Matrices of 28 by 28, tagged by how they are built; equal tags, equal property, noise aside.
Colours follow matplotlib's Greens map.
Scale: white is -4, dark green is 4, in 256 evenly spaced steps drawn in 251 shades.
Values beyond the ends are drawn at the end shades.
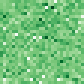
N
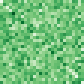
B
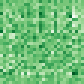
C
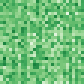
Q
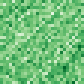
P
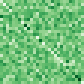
B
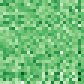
C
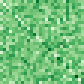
B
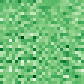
C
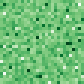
N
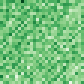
P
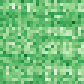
Q
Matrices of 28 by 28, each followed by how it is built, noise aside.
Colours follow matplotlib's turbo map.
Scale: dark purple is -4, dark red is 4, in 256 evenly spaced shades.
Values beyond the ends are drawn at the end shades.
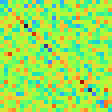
diagonal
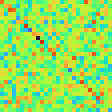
diagonal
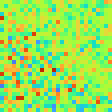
lower triangular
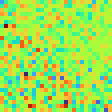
lower triangular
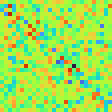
banded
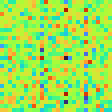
uneven columns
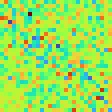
banded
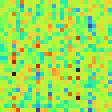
uneven columns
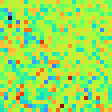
lower triangular
